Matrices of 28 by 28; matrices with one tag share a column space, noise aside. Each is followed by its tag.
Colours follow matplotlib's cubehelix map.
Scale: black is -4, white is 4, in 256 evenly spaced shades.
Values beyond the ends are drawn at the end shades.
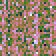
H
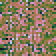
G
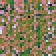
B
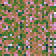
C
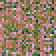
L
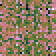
B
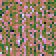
H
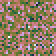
C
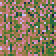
H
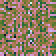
L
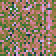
L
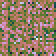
L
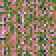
H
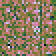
C
